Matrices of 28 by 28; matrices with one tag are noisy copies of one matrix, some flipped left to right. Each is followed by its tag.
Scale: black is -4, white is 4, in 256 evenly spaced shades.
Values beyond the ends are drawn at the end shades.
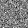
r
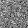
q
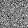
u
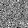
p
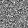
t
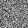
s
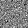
r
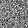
r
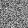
r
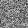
s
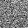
q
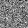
t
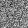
u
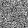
q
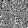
s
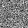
s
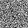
q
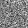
q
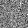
s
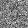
q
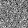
u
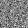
u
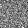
u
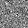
t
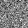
u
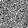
s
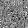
q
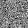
p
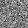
q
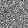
t
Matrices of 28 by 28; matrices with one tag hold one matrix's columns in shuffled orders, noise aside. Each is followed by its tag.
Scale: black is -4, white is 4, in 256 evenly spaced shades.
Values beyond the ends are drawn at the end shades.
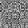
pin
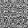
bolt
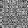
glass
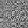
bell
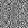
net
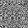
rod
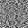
net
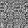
pin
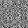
rod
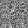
pin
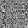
pin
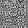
glass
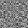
bell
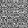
bolt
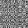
glass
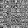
glass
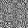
net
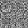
pin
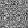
rod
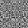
bell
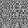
pin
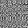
rod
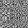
rod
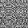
bolt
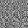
bell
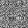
rod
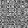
glass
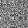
rod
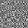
bell
